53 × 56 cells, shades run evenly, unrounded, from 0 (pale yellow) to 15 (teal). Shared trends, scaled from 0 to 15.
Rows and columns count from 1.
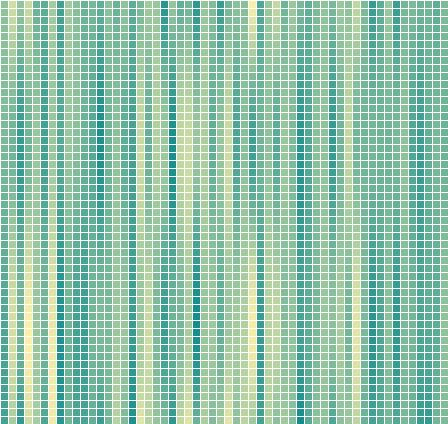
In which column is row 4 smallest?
32
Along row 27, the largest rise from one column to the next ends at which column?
8
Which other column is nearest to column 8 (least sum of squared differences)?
17
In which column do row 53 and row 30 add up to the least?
7
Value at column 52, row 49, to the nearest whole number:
9
